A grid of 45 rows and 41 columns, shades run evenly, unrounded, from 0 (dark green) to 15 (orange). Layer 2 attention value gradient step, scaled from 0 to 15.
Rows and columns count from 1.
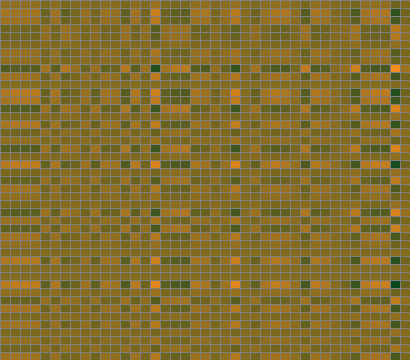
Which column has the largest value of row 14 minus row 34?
40
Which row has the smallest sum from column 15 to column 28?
9
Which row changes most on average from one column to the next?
36
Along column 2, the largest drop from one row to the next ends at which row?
14
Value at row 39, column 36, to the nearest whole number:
5
